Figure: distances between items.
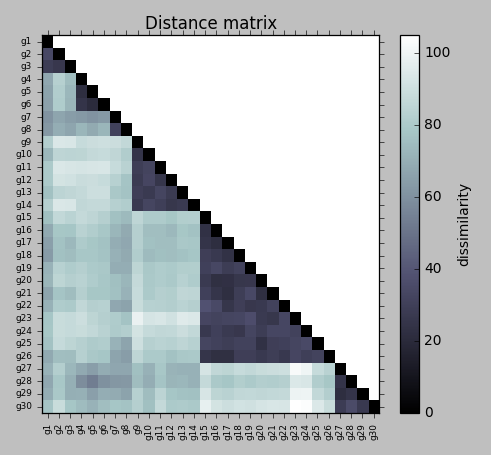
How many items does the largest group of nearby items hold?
12
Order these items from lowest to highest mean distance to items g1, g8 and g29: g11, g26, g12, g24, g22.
g26, g22, g12, g11, g24
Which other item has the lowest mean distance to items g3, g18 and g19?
g17
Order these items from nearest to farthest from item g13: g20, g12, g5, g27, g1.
g12, g27, g1, g20, g5
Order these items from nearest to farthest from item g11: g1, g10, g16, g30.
g10, g16, g1, g30
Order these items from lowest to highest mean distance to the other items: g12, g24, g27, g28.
g24, g28, g12, g27
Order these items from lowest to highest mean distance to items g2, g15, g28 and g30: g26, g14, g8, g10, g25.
g26, g8, g25, g10, g14
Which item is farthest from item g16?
g30
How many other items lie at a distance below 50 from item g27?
3
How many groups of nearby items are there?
6
